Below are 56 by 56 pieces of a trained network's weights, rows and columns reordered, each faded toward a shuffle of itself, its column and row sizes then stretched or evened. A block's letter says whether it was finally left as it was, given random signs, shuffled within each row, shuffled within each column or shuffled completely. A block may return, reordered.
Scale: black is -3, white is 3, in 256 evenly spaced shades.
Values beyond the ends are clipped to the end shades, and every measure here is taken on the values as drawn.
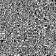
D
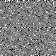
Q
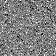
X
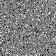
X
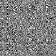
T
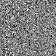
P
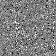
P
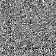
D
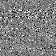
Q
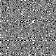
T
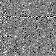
T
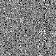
D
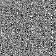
P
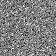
X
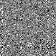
D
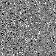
P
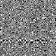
T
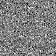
Q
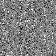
P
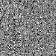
P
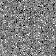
P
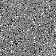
P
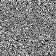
Q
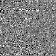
T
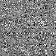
D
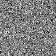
Q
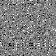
T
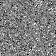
X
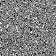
P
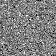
X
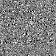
Q
